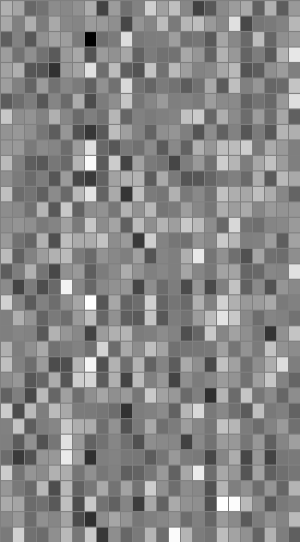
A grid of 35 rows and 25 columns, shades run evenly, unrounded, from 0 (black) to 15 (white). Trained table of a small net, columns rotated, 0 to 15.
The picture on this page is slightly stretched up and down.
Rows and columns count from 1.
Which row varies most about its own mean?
33
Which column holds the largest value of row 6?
11
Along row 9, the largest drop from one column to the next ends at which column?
7
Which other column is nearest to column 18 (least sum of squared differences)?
3
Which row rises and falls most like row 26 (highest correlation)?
32
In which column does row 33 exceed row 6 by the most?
19
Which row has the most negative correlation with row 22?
24
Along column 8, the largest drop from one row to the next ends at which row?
12
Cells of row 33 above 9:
9
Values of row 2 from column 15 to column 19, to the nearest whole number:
7 11 11 9 8
